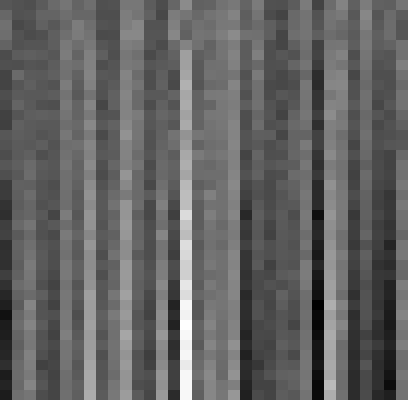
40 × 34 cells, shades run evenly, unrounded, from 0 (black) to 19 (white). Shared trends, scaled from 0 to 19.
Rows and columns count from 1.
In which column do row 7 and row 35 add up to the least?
27
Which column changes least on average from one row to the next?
19
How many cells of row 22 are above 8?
12
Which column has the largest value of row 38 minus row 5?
16
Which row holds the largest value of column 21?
4
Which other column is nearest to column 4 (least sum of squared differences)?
9
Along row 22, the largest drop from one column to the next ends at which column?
17
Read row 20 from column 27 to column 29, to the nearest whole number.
3 10 9
